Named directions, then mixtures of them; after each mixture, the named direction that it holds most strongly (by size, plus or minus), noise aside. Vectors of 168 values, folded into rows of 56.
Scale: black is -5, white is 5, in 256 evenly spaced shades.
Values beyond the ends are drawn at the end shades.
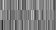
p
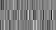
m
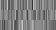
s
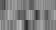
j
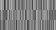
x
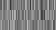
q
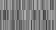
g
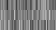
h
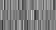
p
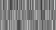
q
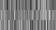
h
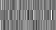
m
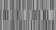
g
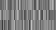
g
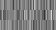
g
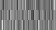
p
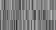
g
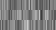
j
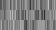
q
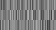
m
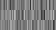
q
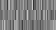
s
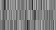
x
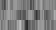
j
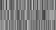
x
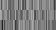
p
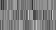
m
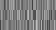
x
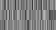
x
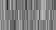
h
